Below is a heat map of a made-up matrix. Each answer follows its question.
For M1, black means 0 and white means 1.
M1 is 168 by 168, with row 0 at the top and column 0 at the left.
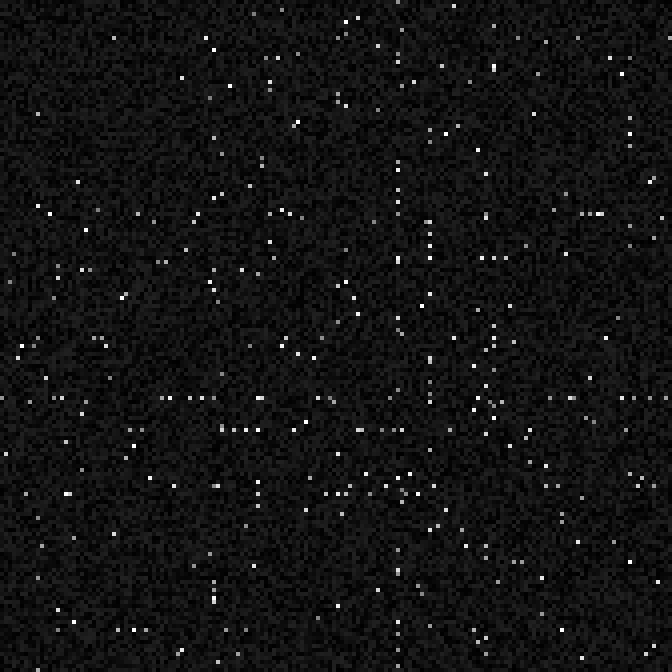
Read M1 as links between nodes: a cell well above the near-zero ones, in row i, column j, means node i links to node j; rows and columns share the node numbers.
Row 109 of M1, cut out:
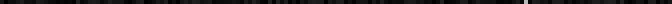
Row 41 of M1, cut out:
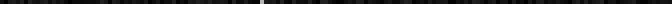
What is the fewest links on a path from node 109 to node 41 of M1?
7
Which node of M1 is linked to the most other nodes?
node 99
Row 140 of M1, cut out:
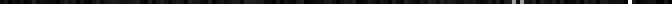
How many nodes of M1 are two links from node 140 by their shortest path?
8
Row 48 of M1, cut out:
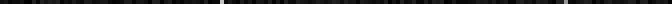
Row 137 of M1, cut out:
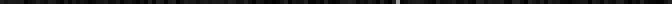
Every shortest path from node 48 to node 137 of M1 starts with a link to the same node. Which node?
node 55
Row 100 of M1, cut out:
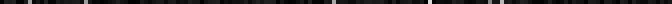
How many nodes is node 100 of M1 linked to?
6
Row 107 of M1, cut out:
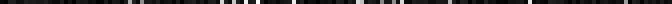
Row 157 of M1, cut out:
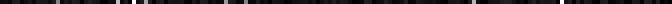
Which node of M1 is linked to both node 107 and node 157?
node 61
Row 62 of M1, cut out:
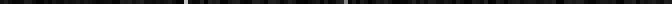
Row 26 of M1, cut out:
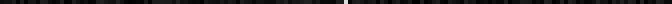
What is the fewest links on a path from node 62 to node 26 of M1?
2
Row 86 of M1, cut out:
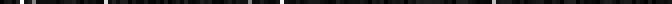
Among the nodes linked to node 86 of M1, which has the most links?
node 123
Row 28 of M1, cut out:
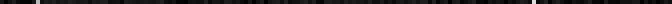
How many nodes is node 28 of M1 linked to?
2
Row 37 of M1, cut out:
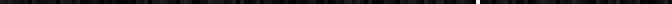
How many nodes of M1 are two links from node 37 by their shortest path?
3
